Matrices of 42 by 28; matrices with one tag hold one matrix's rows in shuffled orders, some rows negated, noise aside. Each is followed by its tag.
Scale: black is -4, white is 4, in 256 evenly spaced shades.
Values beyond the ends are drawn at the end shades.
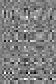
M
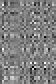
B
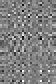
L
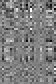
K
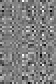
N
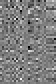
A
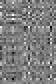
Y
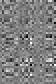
K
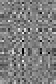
L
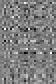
M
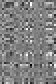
K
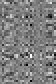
K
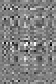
M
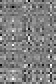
Y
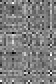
Y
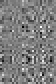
N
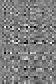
M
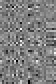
A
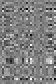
K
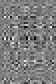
M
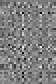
L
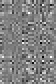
N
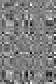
K
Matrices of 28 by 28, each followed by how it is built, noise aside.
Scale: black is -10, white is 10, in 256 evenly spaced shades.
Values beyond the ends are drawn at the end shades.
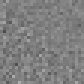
lower triangular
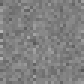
uneven columns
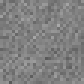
Hankel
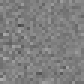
lower triangular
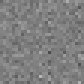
uneven columns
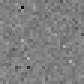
sparse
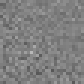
lower triangular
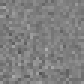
lower triangular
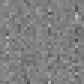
uneven columns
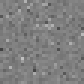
sparse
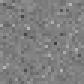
sparse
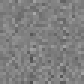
uneven columns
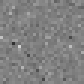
sparse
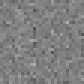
uneven columns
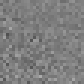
lower triangular
